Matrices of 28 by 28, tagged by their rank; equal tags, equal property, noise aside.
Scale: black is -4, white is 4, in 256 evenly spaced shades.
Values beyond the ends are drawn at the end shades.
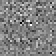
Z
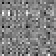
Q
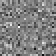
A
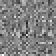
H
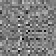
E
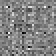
A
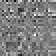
A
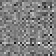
E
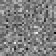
Z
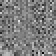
Z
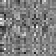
E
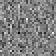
H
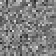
Z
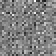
Z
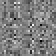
A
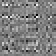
E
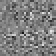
H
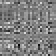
E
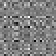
Q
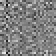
A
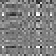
Q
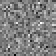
Z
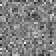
H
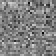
H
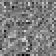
Z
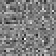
H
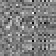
E
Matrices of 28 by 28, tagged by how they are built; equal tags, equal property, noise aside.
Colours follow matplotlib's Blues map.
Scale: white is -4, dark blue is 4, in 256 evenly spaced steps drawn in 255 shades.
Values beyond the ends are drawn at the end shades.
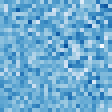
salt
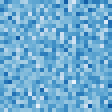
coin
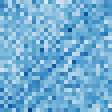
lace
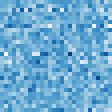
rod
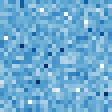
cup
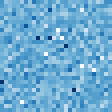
cup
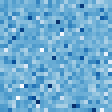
cup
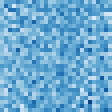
coin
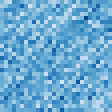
lace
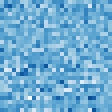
rod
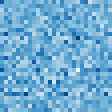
rod
